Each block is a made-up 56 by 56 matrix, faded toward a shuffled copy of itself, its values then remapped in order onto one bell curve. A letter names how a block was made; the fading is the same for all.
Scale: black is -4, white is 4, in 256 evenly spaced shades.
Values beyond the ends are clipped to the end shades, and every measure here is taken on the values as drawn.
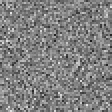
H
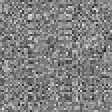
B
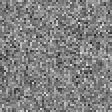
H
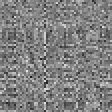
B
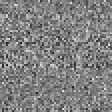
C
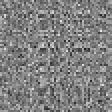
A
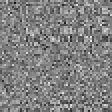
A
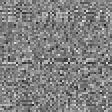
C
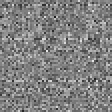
C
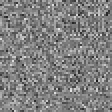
C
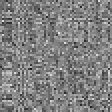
A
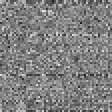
C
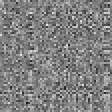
B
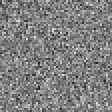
H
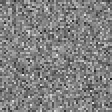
H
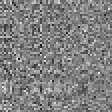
B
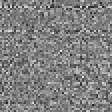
C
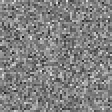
H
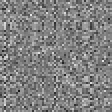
B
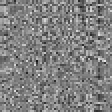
B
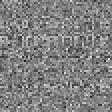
C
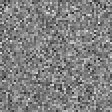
H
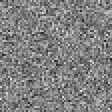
H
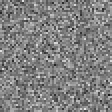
H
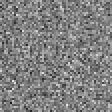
H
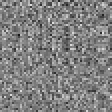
A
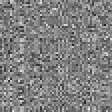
B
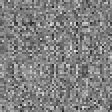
A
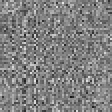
B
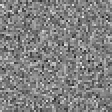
H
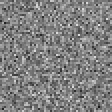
H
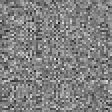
A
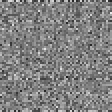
C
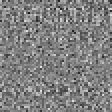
C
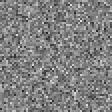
H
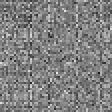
B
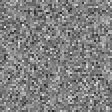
H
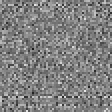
C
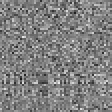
C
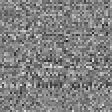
C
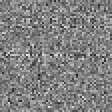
C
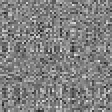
A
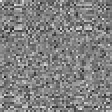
C
